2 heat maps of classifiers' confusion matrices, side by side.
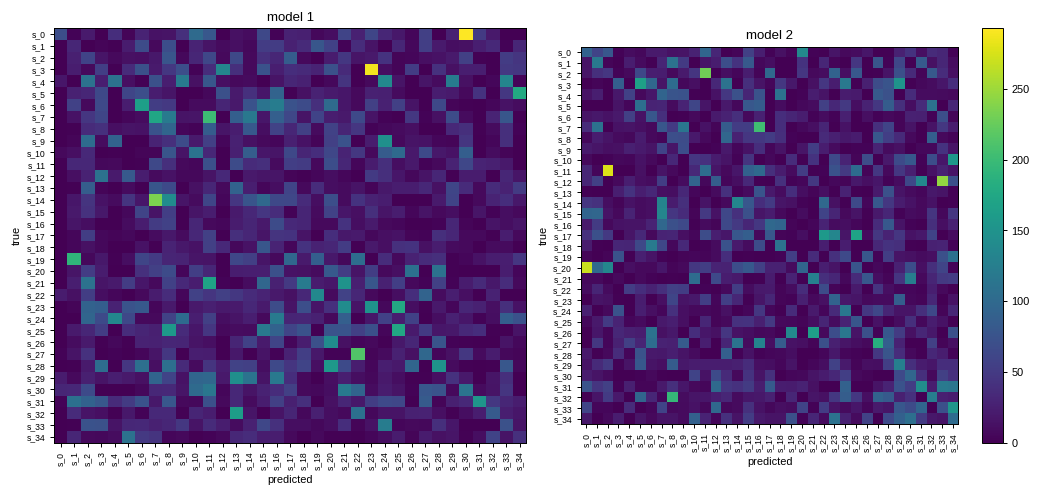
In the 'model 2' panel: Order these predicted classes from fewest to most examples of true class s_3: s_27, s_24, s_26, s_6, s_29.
s_26, s_27, s_6, s_24, s_29
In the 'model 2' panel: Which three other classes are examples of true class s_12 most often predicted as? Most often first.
s_33, s_31, s_10
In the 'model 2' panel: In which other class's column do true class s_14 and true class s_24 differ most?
s_7
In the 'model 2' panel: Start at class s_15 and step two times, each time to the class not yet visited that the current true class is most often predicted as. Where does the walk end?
s_16
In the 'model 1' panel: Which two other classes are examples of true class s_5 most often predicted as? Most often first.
s_34, s_16
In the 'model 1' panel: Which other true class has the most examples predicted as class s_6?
s_28
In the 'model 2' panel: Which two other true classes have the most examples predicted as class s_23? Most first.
s_17, s_34
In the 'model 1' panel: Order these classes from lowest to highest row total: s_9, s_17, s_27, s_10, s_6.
s_17, s_27, s_9, s_10, s_6
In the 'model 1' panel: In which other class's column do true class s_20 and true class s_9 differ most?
s_24
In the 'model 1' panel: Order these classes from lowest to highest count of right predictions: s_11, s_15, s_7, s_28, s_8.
s_15, s_11, s_8, s_28, s_7
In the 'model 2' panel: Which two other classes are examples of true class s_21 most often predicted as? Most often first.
s_30, s_10
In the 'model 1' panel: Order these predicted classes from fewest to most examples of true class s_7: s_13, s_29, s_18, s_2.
s_18, s_2, s_29, s_13
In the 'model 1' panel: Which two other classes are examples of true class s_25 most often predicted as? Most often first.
s_8, s_15
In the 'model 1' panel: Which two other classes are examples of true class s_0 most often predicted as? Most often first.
s_30, s_10
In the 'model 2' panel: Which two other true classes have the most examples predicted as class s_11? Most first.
s_2, s_0
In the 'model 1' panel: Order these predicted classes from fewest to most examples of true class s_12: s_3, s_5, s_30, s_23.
s_30, s_23, s_5, s_3
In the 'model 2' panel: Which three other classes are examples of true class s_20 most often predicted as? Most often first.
s_0, s_2, s_1
